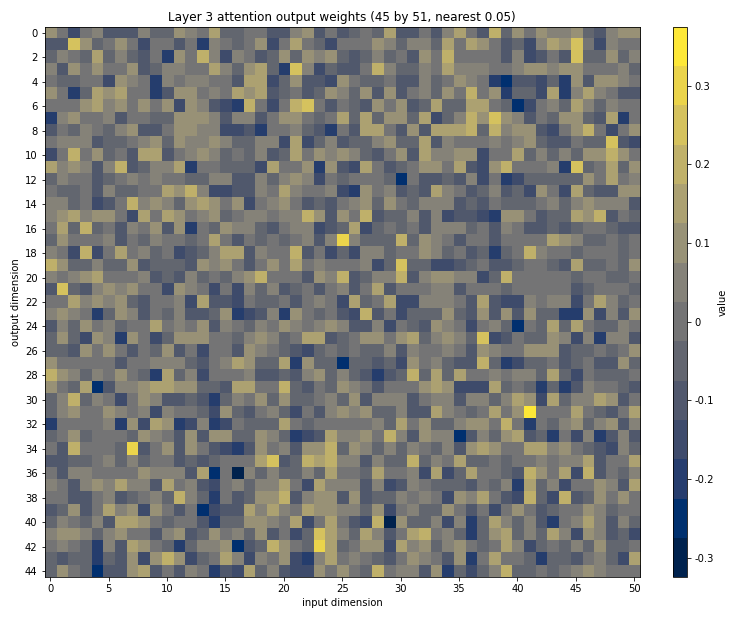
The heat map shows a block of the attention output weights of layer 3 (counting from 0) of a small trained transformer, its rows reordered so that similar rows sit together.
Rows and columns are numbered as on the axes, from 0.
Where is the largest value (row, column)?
31, 41
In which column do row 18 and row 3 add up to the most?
21
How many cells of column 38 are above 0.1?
7
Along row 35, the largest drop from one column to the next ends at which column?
20
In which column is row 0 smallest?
2
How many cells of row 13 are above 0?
18
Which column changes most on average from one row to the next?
16
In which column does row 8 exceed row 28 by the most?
28
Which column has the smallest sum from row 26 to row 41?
14
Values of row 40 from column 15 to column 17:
-0.05 -0.05 0.1
